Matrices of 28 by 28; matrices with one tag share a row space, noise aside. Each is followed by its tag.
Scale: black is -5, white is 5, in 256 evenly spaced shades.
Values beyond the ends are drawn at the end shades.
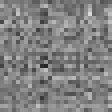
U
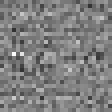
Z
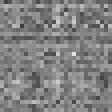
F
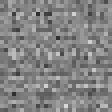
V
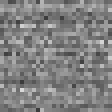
Z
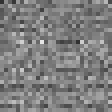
Z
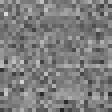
Z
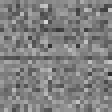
U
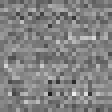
V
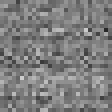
U
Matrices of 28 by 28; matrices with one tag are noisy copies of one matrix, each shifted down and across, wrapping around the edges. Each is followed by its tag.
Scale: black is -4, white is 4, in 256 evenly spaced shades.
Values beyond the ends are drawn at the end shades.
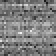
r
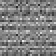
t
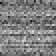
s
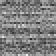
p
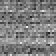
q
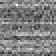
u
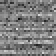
p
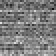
q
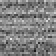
u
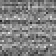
u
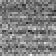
u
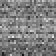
r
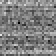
s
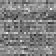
q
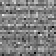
t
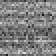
u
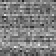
q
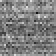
r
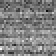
r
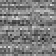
p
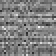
t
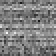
s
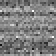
u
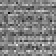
t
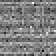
t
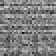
t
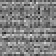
t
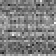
r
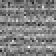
u
